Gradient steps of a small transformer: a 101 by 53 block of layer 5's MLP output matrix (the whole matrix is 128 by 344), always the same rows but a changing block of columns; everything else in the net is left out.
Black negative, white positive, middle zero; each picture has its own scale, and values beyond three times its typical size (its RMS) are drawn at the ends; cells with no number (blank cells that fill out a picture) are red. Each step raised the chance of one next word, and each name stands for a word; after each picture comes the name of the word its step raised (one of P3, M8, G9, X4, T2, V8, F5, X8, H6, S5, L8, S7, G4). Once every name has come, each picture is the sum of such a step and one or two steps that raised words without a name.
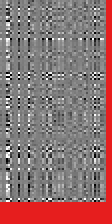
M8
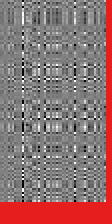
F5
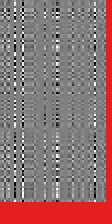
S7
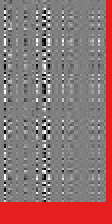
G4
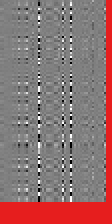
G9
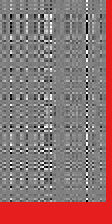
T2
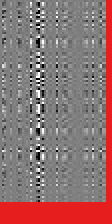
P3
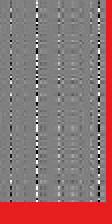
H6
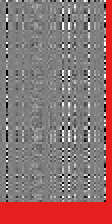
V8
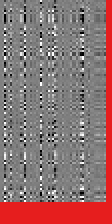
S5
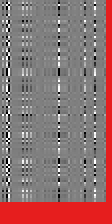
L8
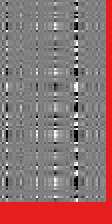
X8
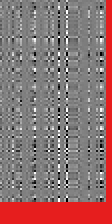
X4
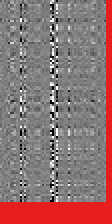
P3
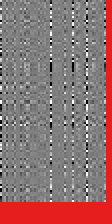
G9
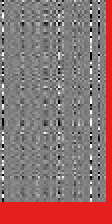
V8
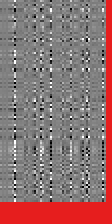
X4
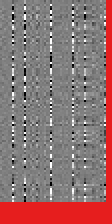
G9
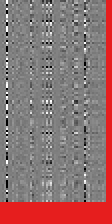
H6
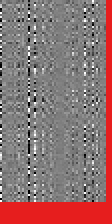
S5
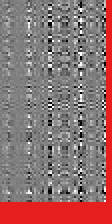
S5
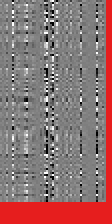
V8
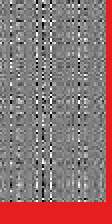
M8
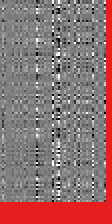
X4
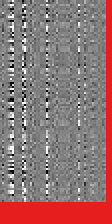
S7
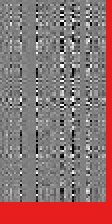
P3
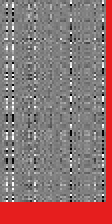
M8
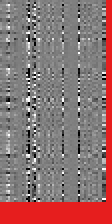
M8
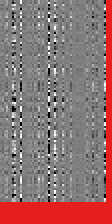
X8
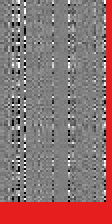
F5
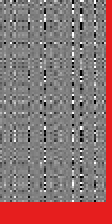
V8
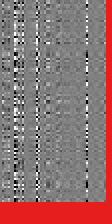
X4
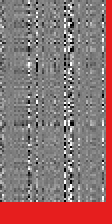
H6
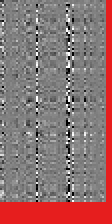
S5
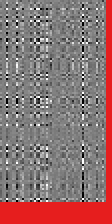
M8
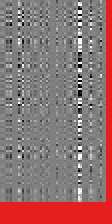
P3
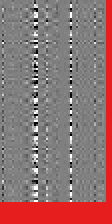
H6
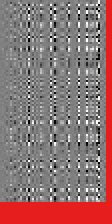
G9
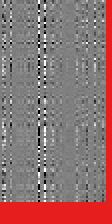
H6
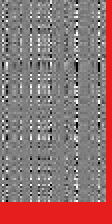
G4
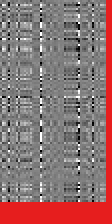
M8
